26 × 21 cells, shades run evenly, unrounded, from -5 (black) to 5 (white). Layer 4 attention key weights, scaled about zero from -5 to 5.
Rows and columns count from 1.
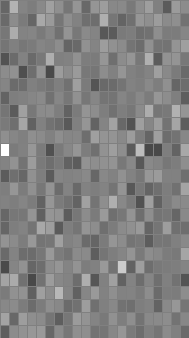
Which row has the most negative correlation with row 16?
8
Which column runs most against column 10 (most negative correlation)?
9
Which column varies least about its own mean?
19
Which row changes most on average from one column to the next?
12
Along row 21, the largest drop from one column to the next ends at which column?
15
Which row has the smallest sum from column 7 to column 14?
7
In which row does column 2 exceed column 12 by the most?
3
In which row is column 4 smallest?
22
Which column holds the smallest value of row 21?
1
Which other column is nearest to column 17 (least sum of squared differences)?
20
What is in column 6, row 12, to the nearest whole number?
-2
